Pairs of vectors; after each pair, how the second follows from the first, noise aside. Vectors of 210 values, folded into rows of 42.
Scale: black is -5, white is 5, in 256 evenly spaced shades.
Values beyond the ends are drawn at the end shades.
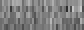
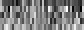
negated, scaled up.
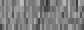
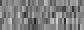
wrapped around.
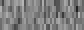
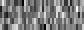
negated, scaled up.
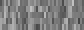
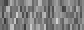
wrapped around.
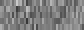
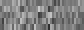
wrapped around.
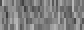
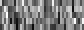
negated, scaled up.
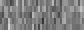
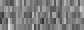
copied.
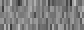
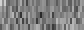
wrapped around, negated.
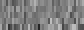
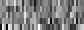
negated, scaled up.
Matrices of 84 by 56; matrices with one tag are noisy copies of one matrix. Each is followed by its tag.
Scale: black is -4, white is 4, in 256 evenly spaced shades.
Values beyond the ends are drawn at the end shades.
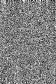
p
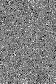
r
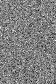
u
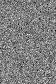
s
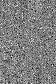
r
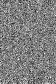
r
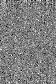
p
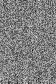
r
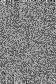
p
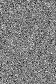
s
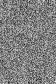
r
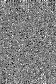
p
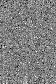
r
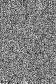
r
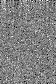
p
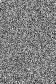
u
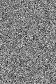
s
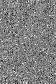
r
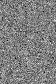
s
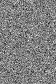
s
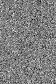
u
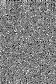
p
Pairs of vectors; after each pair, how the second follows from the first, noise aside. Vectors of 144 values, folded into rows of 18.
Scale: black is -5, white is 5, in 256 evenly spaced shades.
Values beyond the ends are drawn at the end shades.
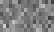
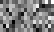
negated, scaled up.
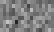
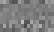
reversed, partly zeroed.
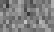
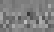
partly zeroed.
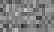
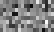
reversed, scaled up.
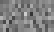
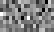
reversed, scaled up.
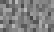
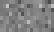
reversed, partly zeroed.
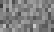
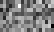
reversed, scaled up.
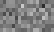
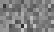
shuffled.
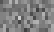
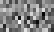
negated, scaled up.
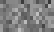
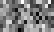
negated, scaled up.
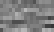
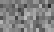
shuffled.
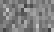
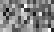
negated, scaled up.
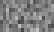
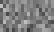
shuffled.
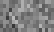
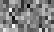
negated, scaled up.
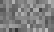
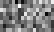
wrapped around, scaled up.
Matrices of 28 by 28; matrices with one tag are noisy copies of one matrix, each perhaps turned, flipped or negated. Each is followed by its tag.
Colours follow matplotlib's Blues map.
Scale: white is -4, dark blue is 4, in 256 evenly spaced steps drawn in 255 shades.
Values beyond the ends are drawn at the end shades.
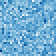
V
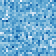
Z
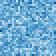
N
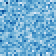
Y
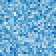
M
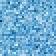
Z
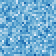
Z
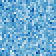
Y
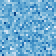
M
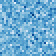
V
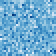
M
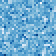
V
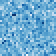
M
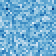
Y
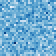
M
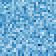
Z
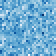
M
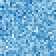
Y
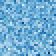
Y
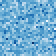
M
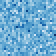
Z
